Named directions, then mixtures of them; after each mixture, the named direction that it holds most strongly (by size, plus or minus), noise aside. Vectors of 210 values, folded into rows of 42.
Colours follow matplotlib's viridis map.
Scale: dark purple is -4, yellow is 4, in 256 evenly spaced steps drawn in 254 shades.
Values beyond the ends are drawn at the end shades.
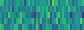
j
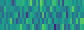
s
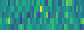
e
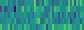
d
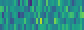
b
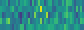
e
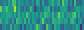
d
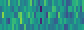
e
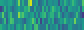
b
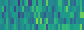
b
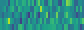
e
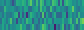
s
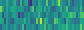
b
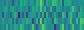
s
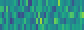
b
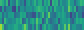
j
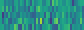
j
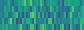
s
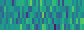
s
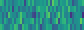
j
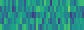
j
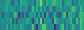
s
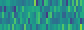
d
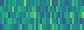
j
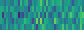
b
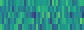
j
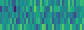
d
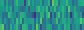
j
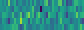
e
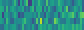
b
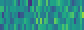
b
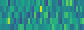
e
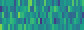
b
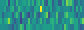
e
